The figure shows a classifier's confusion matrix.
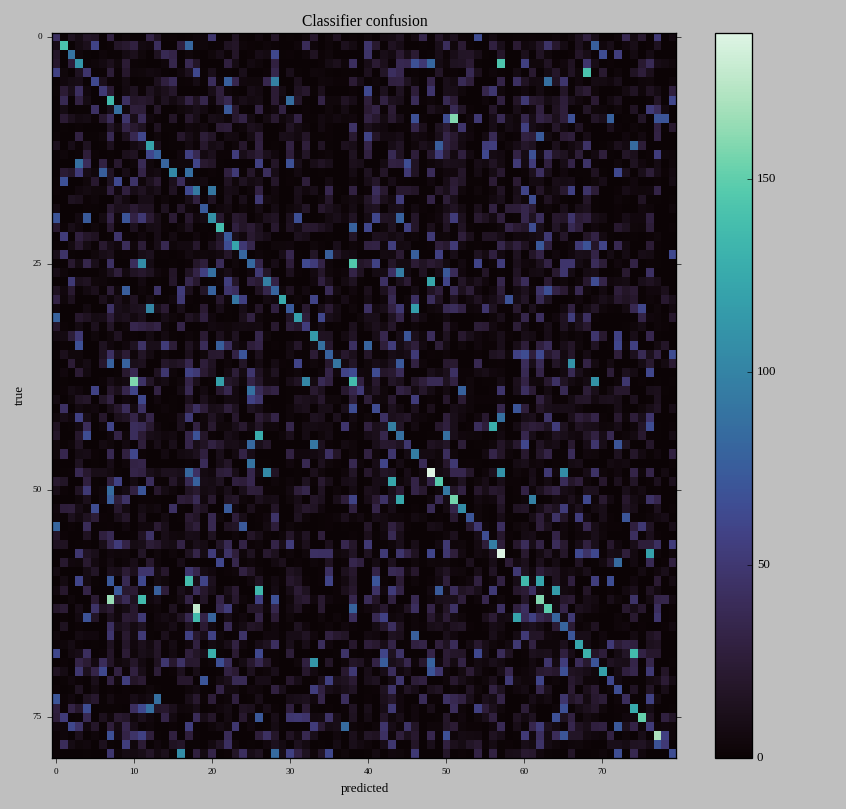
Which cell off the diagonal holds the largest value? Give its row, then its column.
63, 18
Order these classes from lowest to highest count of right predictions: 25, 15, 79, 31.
79, 25, 15, 31
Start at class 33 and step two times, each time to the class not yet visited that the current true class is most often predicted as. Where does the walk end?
25
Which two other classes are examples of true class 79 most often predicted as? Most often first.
16, 28
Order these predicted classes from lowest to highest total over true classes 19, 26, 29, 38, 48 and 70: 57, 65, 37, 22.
37, 22, 57, 65
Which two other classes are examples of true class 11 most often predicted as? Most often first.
62, 40
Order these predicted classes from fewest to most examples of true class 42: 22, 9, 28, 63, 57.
22, 9, 28, 63, 57
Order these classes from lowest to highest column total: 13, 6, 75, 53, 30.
53, 6, 75, 13, 30
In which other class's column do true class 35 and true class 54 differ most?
0
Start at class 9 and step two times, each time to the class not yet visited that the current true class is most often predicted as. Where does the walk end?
44
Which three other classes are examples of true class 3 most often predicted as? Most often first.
57, 48, 46
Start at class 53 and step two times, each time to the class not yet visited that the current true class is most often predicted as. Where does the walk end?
13
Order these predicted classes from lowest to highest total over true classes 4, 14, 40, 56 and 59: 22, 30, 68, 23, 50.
23, 22, 50, 30, 68
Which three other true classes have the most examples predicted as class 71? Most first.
9, 60, 67
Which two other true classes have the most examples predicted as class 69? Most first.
38, 1
